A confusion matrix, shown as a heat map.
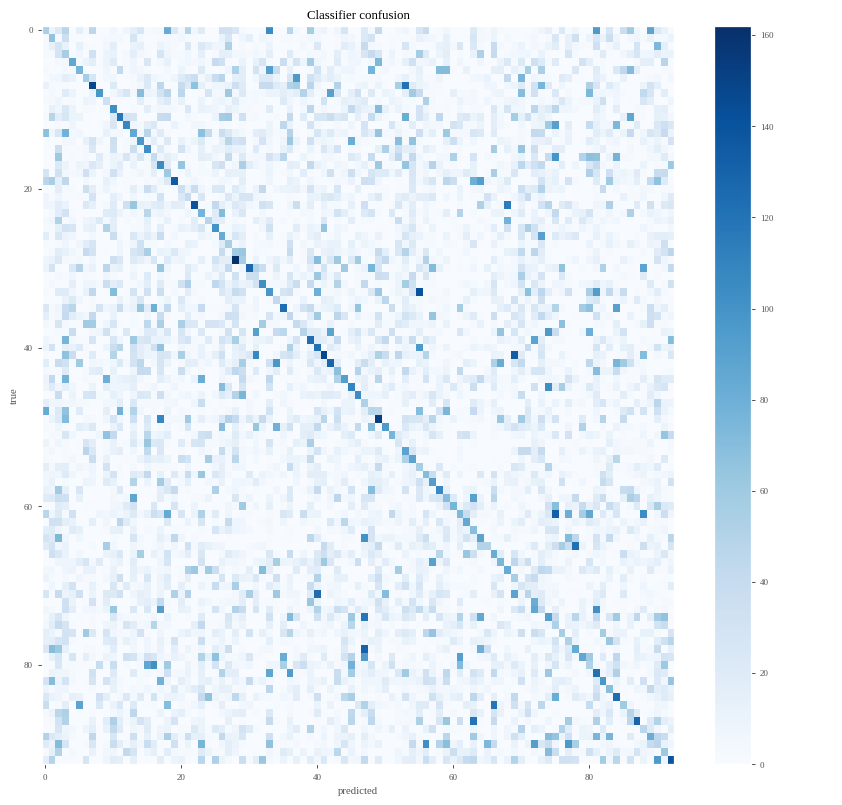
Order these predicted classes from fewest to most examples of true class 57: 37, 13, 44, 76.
37, 44, 76, 13
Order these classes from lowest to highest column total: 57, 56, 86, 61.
86, 61, 57, 56
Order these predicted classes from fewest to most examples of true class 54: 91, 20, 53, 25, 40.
40, 25, 91, 20, 53
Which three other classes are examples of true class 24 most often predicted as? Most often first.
68, 2, 52
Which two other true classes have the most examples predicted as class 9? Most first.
44, 51
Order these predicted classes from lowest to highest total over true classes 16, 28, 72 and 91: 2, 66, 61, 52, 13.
66, 61, 13, 52, 2
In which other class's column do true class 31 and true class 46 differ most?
29
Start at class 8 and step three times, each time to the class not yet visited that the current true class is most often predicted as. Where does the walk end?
50
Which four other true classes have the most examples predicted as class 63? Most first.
87, 59, 19, 89
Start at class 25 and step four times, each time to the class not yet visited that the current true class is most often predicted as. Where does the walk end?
55
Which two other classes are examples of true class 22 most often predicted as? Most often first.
68, 13
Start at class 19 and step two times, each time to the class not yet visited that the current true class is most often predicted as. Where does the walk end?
47
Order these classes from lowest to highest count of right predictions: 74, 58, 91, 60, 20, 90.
20, 90, 91, 60, 74, 58
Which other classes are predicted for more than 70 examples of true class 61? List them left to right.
18, 75, 77, 80, 88
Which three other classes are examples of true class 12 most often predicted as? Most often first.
75, 84, 74
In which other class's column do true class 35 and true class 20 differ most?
84
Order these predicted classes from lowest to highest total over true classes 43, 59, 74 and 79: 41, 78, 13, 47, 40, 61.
41, 40, 78, 13, 61, 47
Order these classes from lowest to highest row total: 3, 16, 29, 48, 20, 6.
20, 3, 6, 48, 29, 16
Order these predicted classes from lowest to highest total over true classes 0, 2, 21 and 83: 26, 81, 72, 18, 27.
72, 26, 18, 27, 81
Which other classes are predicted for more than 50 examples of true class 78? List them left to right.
1, 2, 47, 64
